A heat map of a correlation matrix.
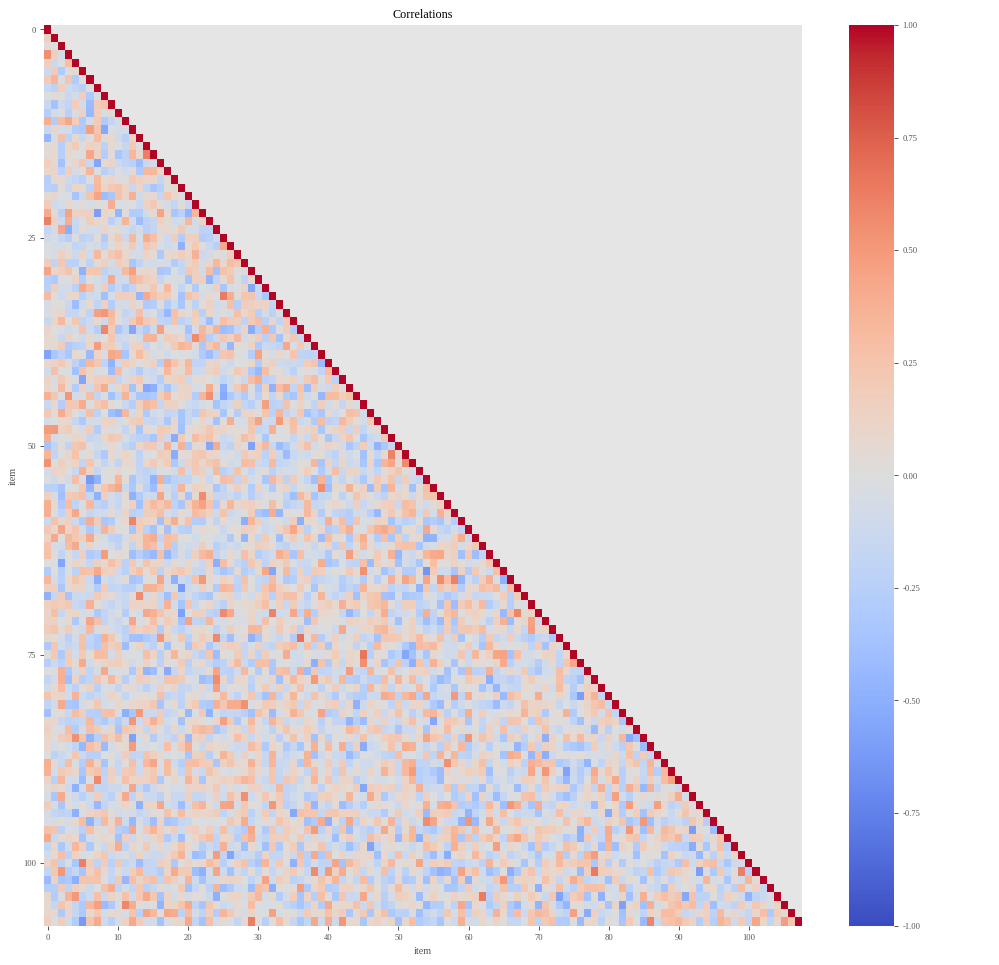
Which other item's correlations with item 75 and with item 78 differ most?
24
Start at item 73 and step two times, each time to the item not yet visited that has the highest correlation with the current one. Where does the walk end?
8
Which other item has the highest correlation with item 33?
47
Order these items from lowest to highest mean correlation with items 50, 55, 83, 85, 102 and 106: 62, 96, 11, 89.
11, 89, 96, 62
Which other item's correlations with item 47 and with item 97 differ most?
58
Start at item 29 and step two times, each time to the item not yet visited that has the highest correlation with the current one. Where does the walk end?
86
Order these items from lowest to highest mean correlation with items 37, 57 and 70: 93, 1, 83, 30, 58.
30, 1, 83, 58, 93
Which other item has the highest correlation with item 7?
90
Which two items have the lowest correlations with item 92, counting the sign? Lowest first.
96, 98
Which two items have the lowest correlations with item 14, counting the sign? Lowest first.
43, 77
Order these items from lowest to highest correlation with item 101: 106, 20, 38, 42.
106, 20, 42, 38
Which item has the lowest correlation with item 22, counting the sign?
7
